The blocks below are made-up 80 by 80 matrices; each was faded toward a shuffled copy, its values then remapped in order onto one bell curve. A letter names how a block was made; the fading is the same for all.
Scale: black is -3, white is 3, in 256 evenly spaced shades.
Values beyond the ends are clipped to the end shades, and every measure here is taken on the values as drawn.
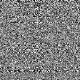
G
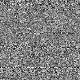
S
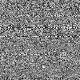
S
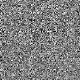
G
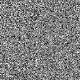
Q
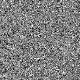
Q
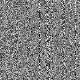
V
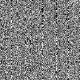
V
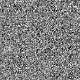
Q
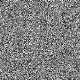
Q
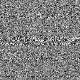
S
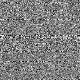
S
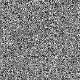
Q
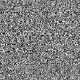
S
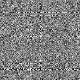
G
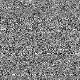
S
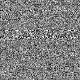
S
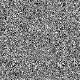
Q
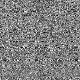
S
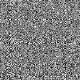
G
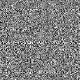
G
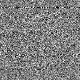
S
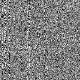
V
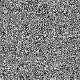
Q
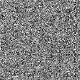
Q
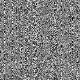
V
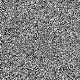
Q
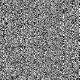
V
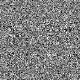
Q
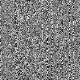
V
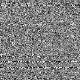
G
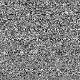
S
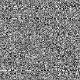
G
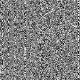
V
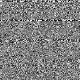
G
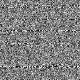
S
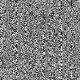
V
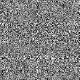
G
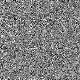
Q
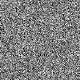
Q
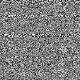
G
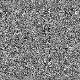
Q
